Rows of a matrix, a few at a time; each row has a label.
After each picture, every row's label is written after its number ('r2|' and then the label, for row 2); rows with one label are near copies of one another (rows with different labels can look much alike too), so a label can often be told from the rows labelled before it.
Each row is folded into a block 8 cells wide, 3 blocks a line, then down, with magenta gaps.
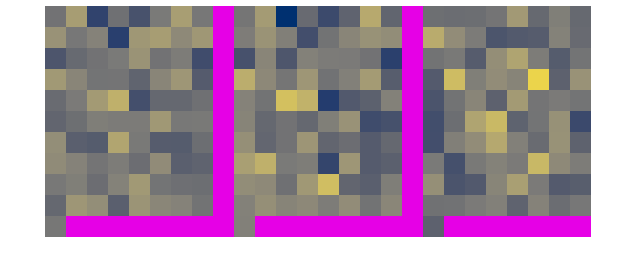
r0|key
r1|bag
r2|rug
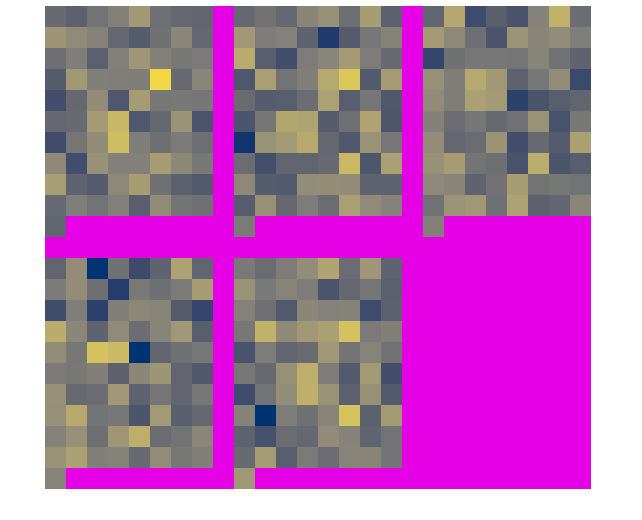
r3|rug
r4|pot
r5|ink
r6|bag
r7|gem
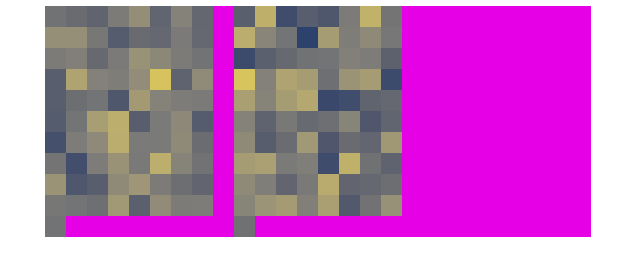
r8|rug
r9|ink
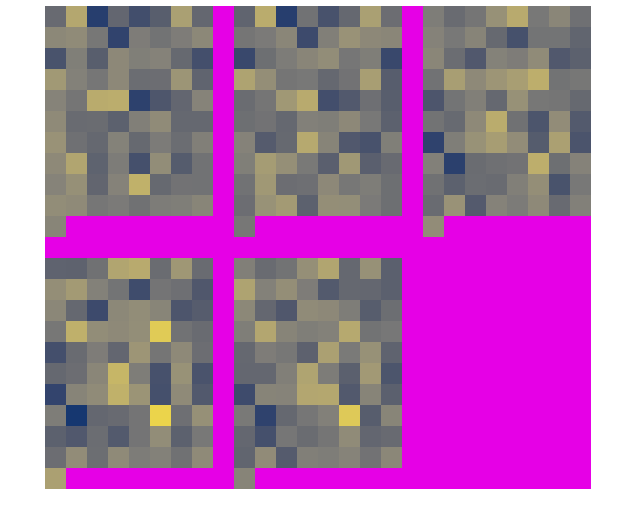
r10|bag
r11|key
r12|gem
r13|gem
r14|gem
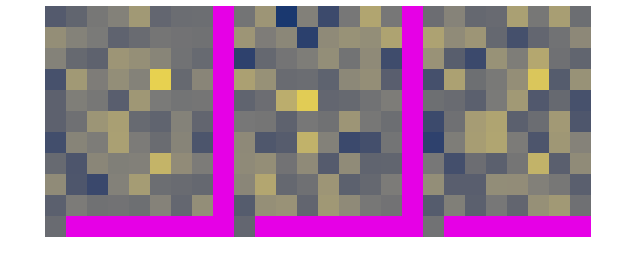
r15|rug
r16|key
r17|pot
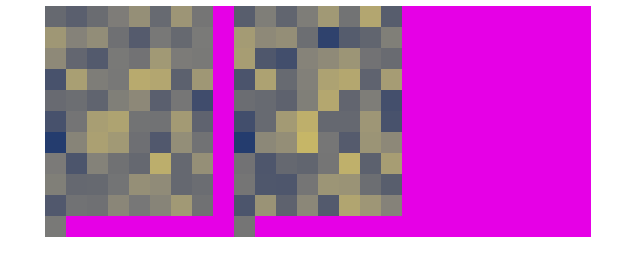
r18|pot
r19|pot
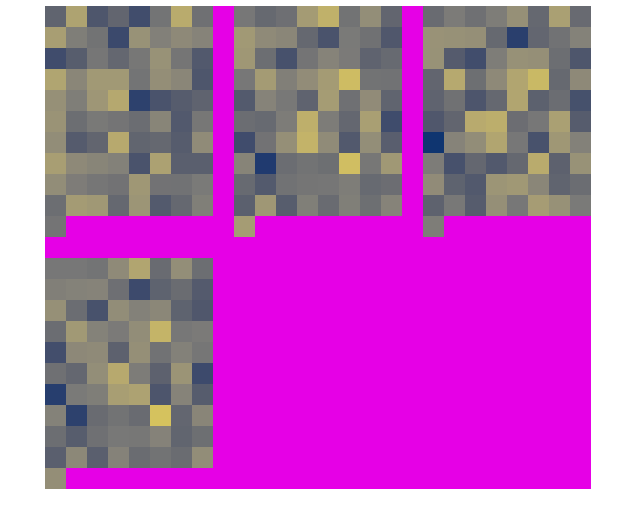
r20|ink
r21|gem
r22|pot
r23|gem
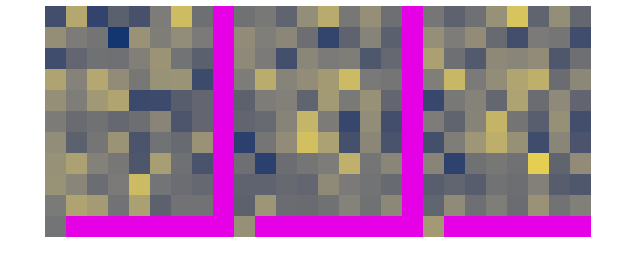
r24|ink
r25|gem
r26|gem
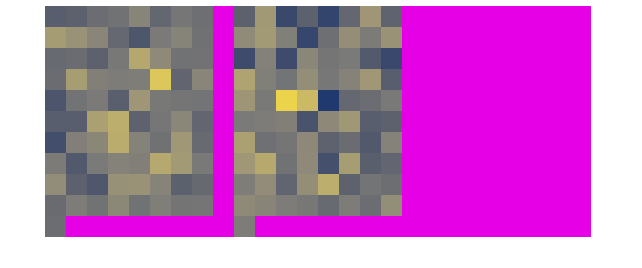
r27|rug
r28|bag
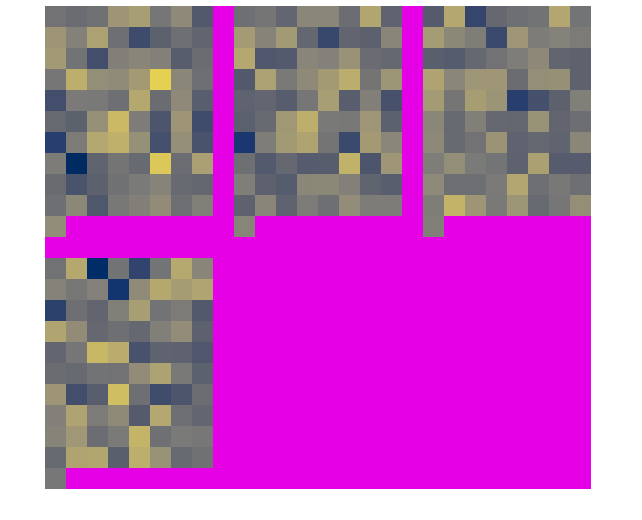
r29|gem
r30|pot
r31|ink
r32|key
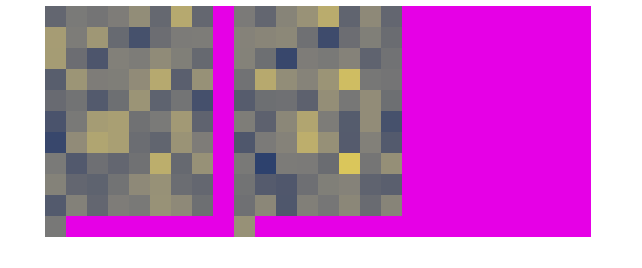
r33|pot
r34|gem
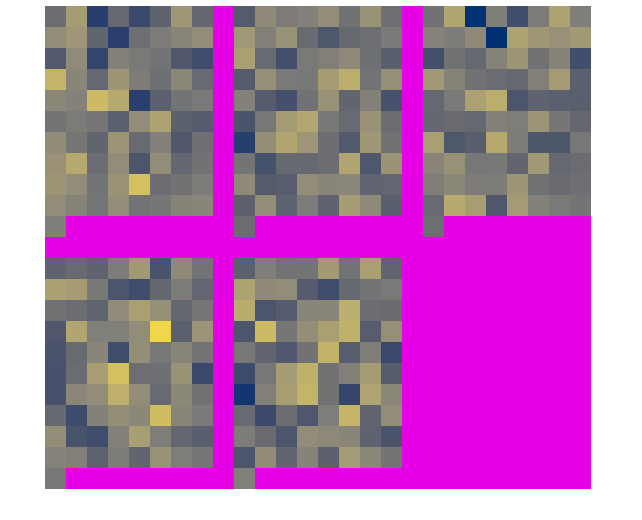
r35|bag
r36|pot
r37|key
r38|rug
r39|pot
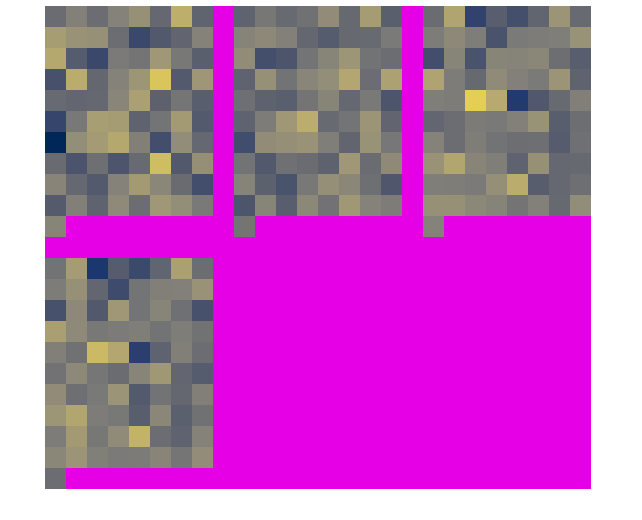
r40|pot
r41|pot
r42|bag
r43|bag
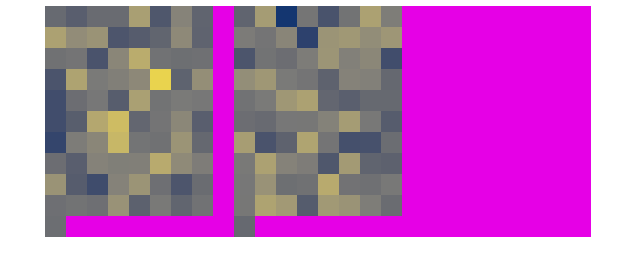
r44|rug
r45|key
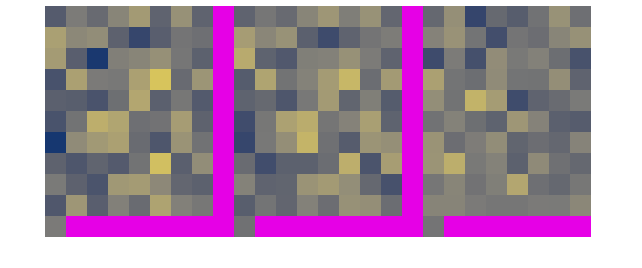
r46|pot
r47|pot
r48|bag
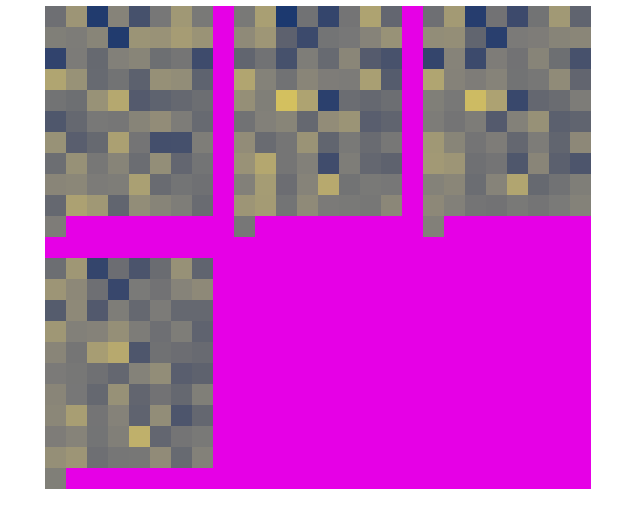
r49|key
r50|bag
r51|bag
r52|bag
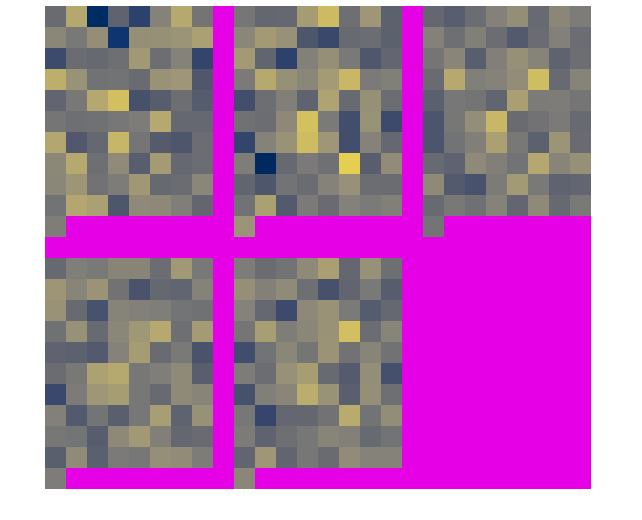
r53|key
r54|gem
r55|rug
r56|pot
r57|gem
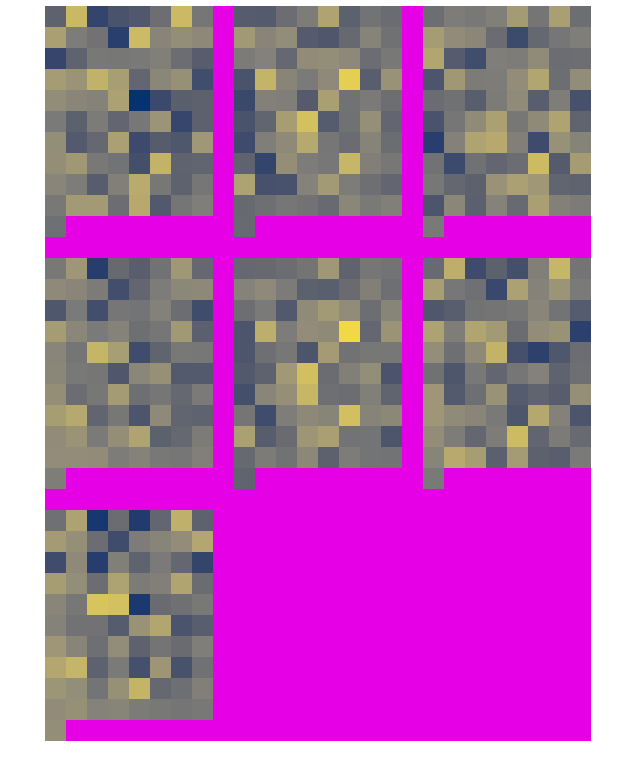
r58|ink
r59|rug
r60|pot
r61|bag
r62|rug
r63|ink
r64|bag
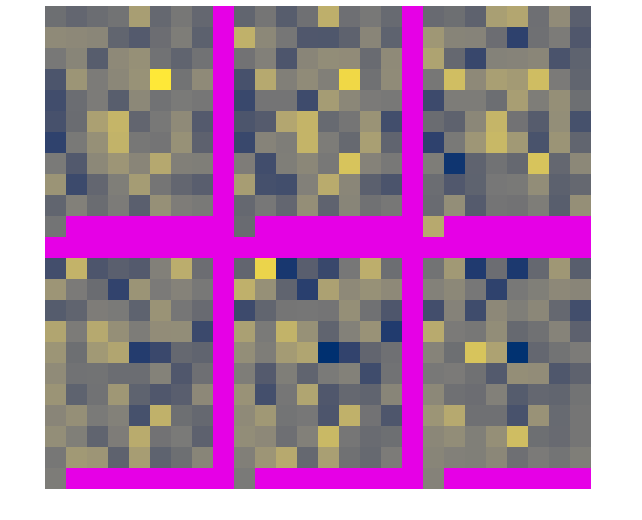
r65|rug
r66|rug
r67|gem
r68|ink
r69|ink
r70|bag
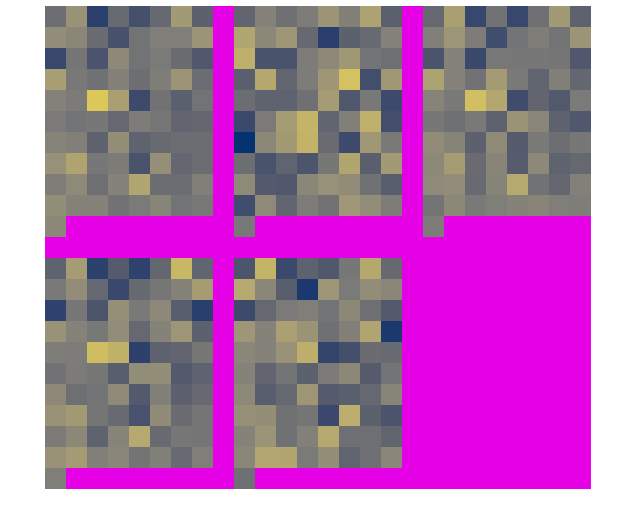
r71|bag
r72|pot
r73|bag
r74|bag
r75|ink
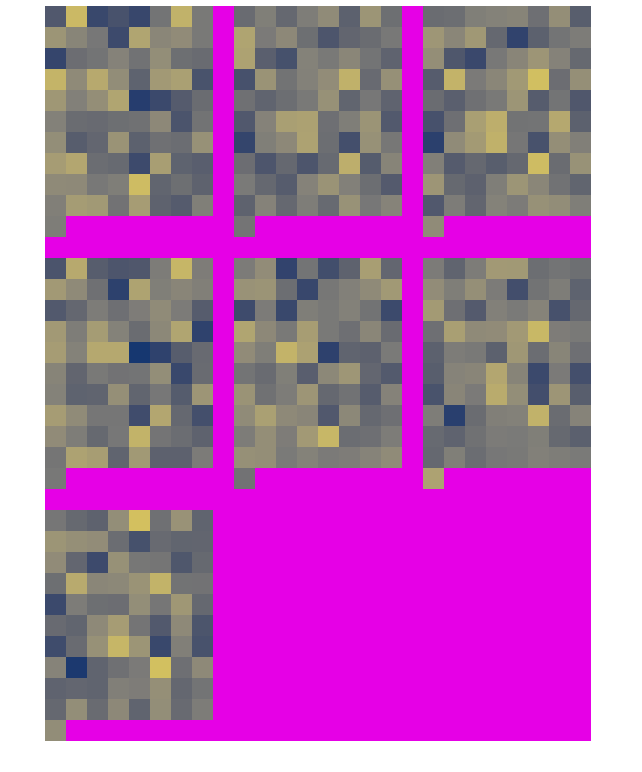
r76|ink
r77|pot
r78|pot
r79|ink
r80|bag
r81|gem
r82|gem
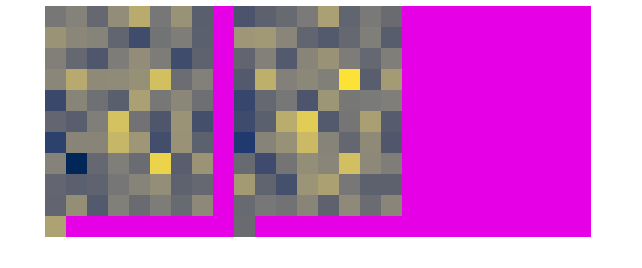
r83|gem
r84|rug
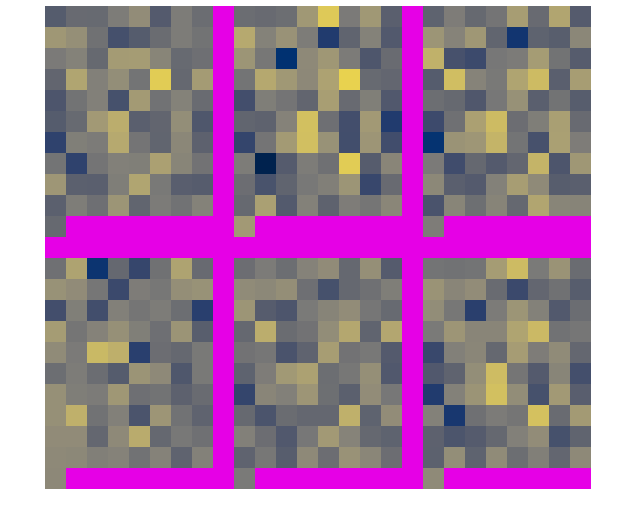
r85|rug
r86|gem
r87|pot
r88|bag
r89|pot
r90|gem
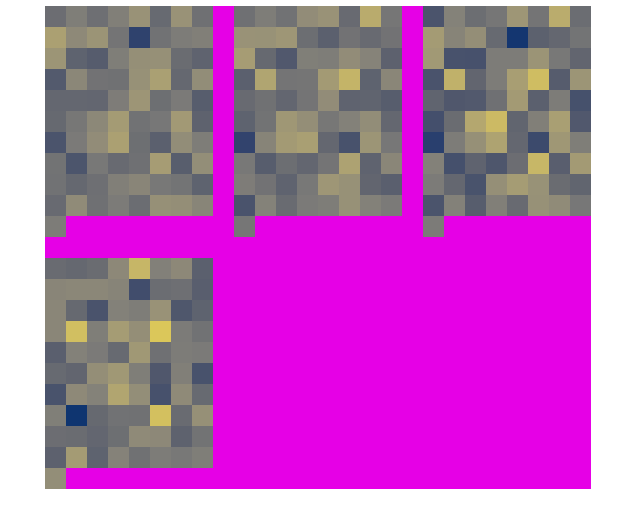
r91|pot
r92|pot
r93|pot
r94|gem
